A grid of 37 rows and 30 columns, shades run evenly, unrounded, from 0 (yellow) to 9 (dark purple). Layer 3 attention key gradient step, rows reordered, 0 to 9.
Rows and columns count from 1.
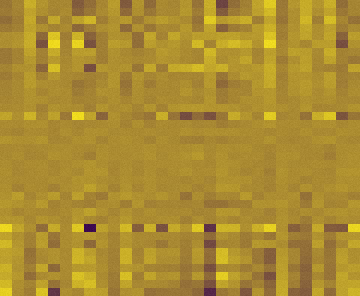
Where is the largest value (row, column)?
29, 8
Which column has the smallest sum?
7
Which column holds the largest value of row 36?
18
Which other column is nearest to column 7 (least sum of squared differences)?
20
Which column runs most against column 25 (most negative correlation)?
1
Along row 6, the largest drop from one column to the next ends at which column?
5
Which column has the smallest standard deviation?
6
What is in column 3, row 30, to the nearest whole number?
4
